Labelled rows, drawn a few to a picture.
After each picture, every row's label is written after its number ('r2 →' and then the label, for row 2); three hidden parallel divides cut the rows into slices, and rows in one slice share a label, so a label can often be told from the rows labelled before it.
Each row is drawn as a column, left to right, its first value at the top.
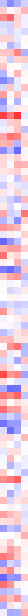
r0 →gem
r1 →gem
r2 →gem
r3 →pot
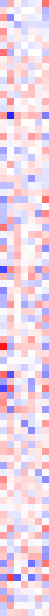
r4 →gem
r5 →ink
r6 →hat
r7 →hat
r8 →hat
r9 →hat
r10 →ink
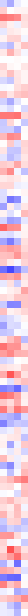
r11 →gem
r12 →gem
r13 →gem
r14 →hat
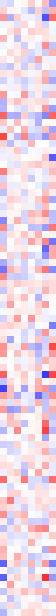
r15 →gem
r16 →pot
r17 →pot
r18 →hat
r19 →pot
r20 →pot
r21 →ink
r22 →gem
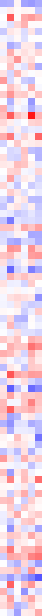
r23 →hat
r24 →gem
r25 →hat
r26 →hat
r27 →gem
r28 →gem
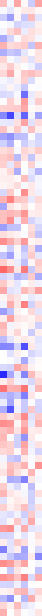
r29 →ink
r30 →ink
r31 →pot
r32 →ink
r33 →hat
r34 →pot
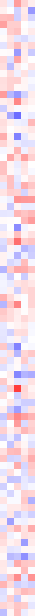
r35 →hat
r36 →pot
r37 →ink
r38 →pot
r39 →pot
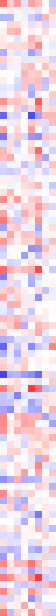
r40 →ink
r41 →pot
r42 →pot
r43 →pot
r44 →ink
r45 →ink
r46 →hat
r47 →hat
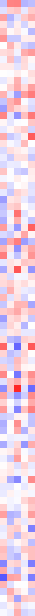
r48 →gem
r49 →pot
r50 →ink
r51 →hat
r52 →gem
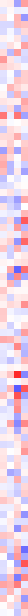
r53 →hat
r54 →pot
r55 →gem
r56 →ink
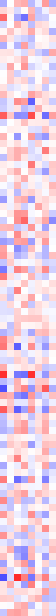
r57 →gem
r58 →hat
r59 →ink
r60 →ink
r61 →gem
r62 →pot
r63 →ink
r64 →hat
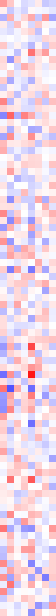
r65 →ink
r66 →gem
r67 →pot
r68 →hat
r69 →gem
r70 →pot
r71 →hat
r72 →pot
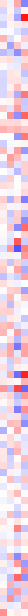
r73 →pot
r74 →hat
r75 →ink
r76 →gem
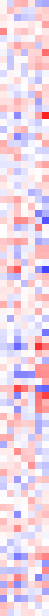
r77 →pot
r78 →pot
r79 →ink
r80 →pot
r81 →pot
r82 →gem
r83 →gem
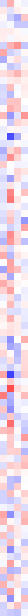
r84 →hat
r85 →ink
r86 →pot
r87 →hat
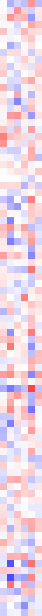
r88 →hat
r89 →gem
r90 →hat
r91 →hat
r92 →ink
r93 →hat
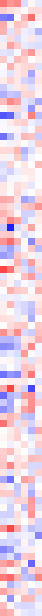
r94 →ink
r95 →ink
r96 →pot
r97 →hat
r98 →gem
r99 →pot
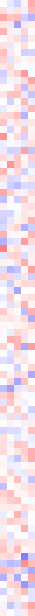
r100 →hat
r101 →hat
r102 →hat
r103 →pot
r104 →pot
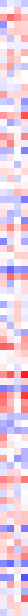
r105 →gem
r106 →gem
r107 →hat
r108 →gem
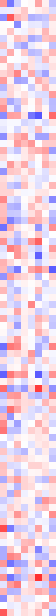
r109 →ink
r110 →gem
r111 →gem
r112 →hat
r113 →pot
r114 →ink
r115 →pot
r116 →gem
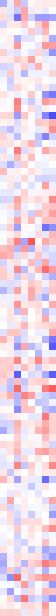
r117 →hat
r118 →hat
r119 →ink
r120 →hat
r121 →pot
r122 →pot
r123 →ink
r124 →ink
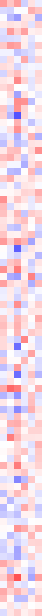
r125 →pot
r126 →pot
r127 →ink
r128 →pot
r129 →hat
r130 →pot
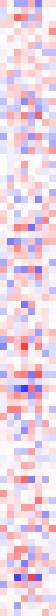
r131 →pot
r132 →hat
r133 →gem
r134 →gem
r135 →ink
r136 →gem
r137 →pot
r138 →pot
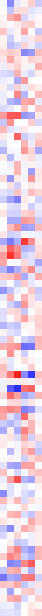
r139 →hat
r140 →gem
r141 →gem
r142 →ink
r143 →ink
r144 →hat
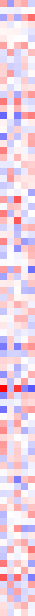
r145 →ink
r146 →hat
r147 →ink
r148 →hat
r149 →gem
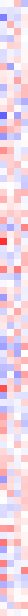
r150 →ink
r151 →pot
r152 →pot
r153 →hat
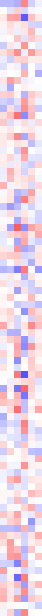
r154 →hat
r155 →hat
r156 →gem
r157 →ink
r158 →hat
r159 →hat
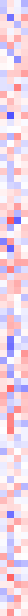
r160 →hat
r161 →ink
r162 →hat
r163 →hat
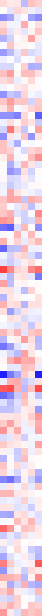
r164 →ink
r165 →ink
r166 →pot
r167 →hat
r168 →pot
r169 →ink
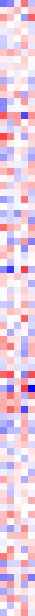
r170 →gem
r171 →gem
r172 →hat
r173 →ink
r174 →gem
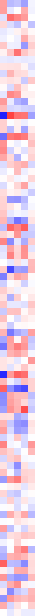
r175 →ink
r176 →gem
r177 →gem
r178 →gem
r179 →pot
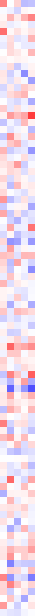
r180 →pot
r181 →gem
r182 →hat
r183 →hat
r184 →gem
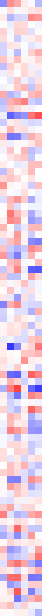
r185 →hat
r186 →ink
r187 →ink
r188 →pot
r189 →gem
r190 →gem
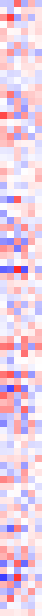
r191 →gem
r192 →gem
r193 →ink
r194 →gem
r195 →pot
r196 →hat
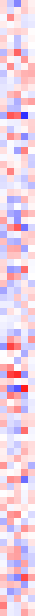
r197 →pot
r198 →gem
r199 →gem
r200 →ink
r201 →pot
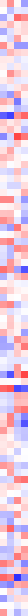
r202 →ink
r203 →ink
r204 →gem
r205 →gem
